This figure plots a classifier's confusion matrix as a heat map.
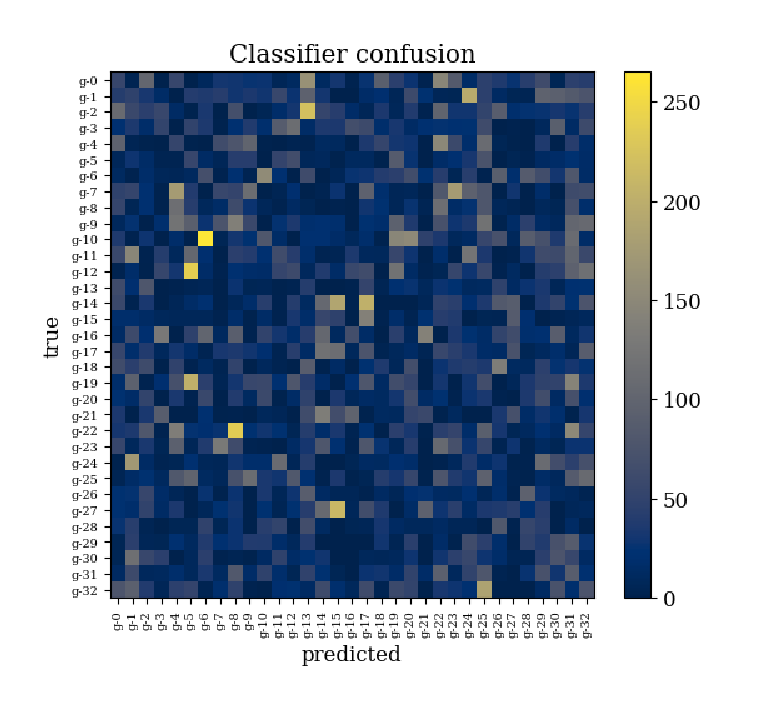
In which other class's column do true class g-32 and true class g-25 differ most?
g-9
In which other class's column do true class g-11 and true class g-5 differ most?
g-1
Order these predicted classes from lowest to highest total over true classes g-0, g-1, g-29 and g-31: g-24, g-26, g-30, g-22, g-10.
g-26, g-10, g-30, g-22, g-24
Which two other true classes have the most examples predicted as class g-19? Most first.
g-10, g-12
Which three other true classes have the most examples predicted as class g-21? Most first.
g-16, g-27, g-10
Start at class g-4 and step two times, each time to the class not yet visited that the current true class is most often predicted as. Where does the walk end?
g-8
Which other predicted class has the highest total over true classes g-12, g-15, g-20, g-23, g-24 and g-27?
g-17
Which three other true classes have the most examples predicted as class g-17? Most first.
g-14, g-15, g-7
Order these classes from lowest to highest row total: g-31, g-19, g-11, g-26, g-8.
g-26, g-8, g-31, g-11, g-19
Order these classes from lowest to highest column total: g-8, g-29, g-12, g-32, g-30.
g-12, g-30, g-29, g-32, g-8
